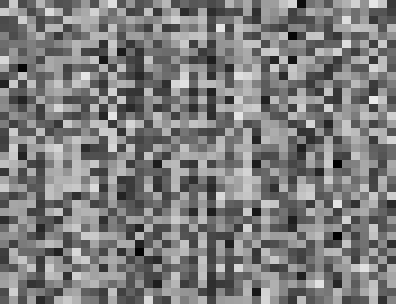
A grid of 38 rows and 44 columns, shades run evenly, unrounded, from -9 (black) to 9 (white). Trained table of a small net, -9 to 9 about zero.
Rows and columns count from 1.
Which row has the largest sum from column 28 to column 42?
1
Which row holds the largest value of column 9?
32
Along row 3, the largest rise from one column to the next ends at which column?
3
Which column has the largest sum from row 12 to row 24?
28
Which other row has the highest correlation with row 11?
22
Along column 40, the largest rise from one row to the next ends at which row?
34
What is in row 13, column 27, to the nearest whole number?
6
